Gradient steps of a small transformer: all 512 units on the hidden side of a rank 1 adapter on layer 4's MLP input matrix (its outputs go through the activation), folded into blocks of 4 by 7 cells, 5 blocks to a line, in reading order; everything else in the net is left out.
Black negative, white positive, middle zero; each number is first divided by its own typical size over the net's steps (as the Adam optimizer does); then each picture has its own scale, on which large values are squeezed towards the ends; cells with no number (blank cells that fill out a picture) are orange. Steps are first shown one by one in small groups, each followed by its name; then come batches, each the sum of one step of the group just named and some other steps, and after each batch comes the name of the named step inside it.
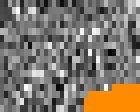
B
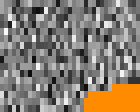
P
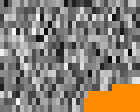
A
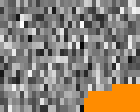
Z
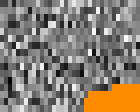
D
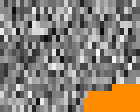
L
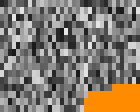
A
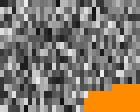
P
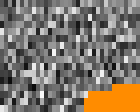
D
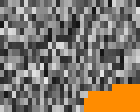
B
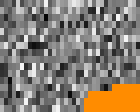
D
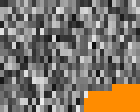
L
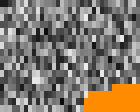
A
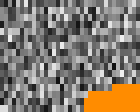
D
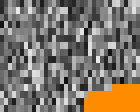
B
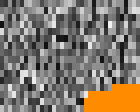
Z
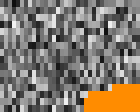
P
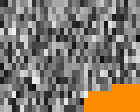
A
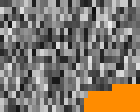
P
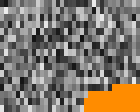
A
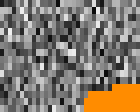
D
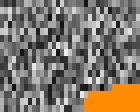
P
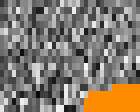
P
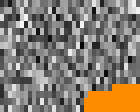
Z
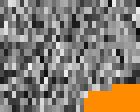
P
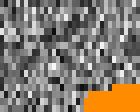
L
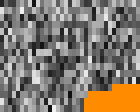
D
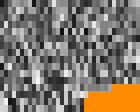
B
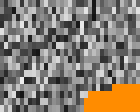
Z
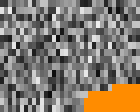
L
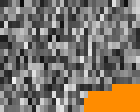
B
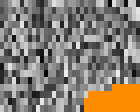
Z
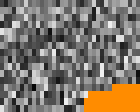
P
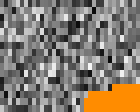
A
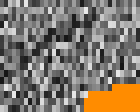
L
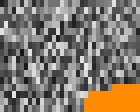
L
